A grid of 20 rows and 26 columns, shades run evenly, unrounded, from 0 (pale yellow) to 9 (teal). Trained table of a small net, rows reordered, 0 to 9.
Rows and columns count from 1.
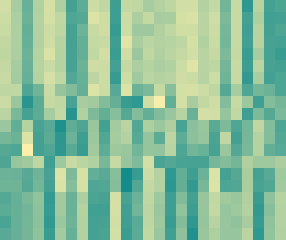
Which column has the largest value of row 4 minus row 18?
11
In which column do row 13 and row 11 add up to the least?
3
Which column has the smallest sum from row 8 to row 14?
9
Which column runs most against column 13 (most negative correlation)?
23
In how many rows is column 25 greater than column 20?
16
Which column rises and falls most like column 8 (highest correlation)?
26
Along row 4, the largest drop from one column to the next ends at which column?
12
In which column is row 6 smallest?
18
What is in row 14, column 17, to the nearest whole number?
7
